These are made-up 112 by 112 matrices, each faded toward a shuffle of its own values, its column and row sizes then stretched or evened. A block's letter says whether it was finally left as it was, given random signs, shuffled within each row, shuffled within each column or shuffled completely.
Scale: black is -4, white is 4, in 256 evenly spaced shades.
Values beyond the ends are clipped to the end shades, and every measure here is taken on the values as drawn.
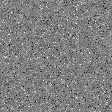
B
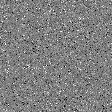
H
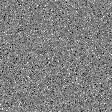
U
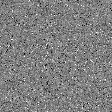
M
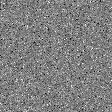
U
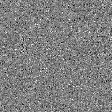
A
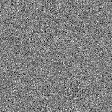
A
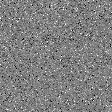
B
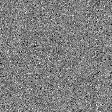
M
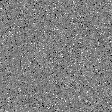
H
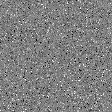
H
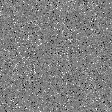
H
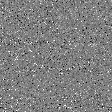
B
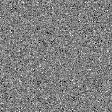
A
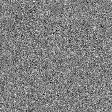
H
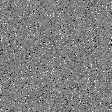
H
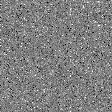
H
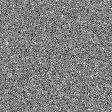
U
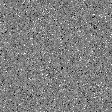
H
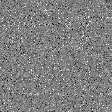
A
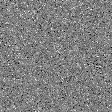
U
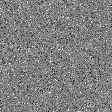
U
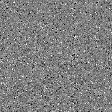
A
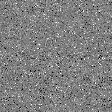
A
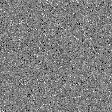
M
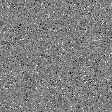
B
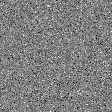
U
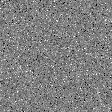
U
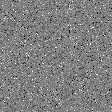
U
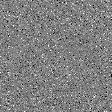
M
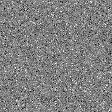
M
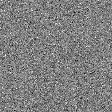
H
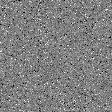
H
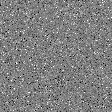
U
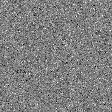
U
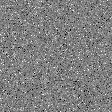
U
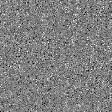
A
